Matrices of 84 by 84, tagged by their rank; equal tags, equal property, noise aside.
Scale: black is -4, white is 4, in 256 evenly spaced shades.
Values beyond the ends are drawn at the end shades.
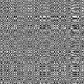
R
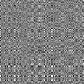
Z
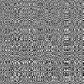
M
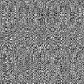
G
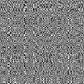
M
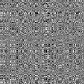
G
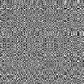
M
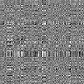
R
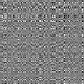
R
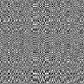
Z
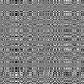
Z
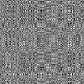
M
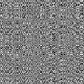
R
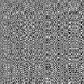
G
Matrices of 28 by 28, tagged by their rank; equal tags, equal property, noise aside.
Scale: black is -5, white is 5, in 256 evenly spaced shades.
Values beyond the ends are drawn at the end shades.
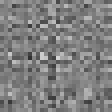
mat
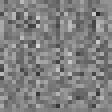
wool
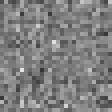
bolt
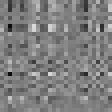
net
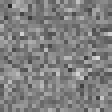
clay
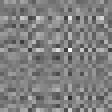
net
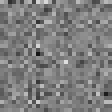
wool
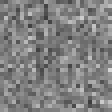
clay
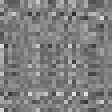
mat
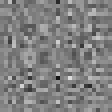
wool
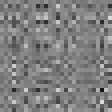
net
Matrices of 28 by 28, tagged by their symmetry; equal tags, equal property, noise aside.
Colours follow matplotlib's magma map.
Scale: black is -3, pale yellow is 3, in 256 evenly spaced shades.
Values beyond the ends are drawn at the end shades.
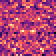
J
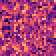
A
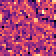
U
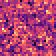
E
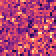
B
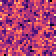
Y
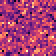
B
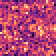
A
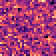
U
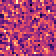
E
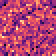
B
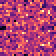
A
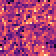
E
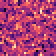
Y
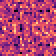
A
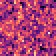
A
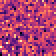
U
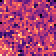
U
